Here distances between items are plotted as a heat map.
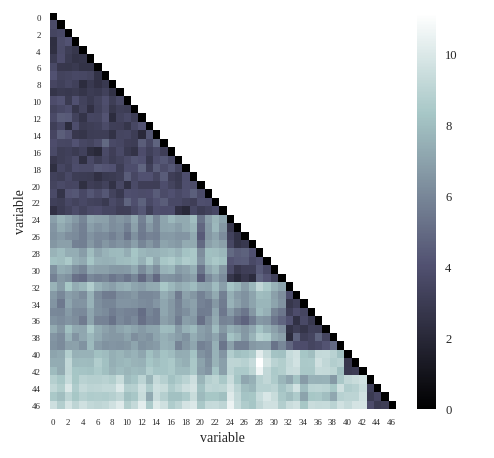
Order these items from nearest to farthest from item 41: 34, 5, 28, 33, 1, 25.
1, 5, 34, 25, 33, 28
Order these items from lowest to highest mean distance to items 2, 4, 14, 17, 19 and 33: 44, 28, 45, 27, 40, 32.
27, 32, 28, 40, 45, 44
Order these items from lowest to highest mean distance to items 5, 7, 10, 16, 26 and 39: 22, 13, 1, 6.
6, 13, 1, 22
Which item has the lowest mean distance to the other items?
20
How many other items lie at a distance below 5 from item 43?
3
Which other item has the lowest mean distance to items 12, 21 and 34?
8
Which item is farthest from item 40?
28
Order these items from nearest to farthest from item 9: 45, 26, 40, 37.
26, 37, 40, 45
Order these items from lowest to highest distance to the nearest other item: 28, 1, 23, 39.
23, 1, 39, 28
